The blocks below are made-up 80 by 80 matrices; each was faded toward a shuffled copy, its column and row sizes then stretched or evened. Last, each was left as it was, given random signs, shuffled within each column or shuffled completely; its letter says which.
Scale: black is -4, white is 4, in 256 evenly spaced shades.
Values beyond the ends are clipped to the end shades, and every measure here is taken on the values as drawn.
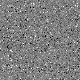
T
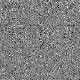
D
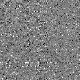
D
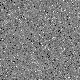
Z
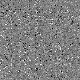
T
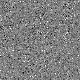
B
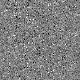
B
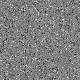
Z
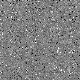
T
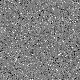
Z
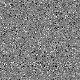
T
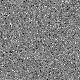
Z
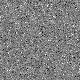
Z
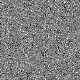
B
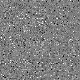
D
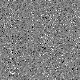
T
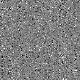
D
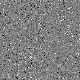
B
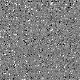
T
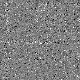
T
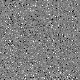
D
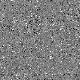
T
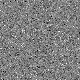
Z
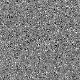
T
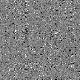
D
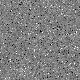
Z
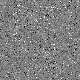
B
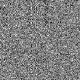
D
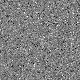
Z
